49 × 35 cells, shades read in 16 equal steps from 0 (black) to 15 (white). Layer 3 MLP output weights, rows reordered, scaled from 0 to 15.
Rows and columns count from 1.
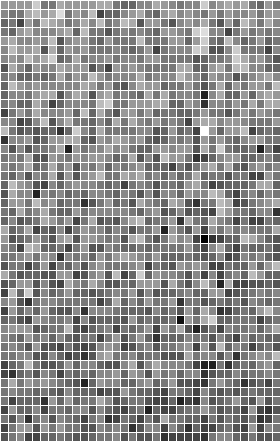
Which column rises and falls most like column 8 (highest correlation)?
32
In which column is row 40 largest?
35
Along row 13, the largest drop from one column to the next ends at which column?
12
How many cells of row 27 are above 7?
16
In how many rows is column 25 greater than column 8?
16
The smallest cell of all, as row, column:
27, 26
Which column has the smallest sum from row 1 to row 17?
1
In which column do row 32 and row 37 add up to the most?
9
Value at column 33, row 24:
8
